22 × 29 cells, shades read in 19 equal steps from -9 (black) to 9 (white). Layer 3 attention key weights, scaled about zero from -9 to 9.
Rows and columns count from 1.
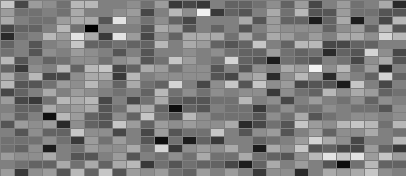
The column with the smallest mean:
2
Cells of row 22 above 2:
5
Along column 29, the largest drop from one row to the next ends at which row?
19
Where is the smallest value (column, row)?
7, 4
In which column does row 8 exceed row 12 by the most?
1
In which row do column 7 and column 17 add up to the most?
11
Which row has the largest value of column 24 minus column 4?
15
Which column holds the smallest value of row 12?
20
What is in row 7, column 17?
-1
